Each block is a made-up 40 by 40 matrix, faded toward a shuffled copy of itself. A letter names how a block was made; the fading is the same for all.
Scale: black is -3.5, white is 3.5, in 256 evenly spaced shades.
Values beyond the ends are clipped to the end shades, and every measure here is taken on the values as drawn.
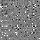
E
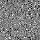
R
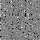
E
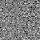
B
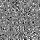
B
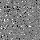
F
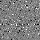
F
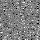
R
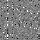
E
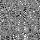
B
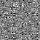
B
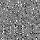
R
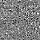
B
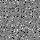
F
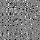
E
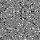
F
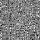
R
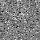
R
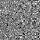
B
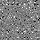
F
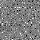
F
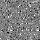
F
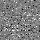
F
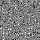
F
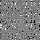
E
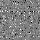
F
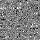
R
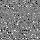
F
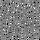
E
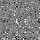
E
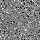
R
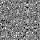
B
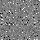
F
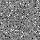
R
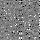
E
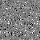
F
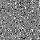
R
